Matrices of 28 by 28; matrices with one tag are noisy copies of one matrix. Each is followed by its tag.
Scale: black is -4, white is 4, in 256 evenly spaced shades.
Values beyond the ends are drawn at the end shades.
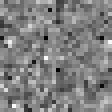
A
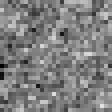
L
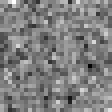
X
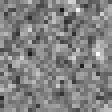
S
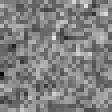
L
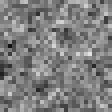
L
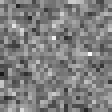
L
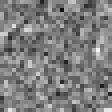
S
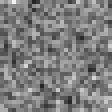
X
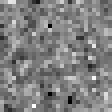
X
